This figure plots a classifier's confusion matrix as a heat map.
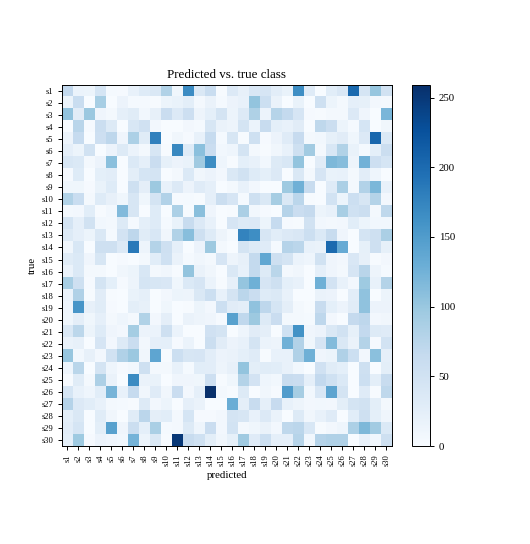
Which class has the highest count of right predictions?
s23
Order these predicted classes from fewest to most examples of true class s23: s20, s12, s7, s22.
s20, s12, s22, s7
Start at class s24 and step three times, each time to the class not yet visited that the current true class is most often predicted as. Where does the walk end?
s28
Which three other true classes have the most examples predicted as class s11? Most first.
s30, s6, s13
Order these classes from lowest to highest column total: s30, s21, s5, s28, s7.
s5, s30, s21, s7, s28
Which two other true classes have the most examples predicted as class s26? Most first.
s14, s7
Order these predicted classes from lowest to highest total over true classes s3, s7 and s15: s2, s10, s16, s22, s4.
s16, s4, s2, s10, s22
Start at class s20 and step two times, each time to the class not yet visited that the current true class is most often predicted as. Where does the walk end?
s12
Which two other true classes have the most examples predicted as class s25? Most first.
s14, s26
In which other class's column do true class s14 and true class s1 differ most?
s27
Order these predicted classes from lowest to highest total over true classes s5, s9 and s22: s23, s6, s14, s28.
s6, s23, s14, s28
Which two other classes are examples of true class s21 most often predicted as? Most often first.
s22, s7
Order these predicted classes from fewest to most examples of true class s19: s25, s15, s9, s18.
s9, s25, s15, s18
